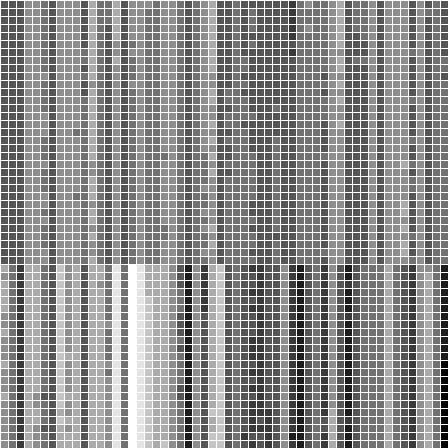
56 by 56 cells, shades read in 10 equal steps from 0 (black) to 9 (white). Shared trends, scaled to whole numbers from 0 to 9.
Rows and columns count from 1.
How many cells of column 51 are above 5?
6
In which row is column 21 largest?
56
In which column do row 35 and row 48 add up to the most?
17
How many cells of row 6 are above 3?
33
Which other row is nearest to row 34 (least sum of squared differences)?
37
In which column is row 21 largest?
51
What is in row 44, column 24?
1
